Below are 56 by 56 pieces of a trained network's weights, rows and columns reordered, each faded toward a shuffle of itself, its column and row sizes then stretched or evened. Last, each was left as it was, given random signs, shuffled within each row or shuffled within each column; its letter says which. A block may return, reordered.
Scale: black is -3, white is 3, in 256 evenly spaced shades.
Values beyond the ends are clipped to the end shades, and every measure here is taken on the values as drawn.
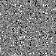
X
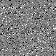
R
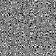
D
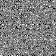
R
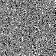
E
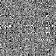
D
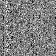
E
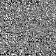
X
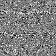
R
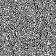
E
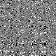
X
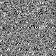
R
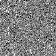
E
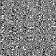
D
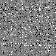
X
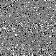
R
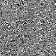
D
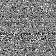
R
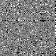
D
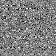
R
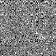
D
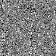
E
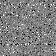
R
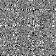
X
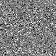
R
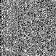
E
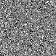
E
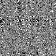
X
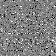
R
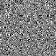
D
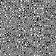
D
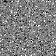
R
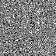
X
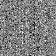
E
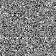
R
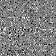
X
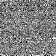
R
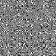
D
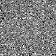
D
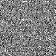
D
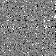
X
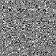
D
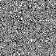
X
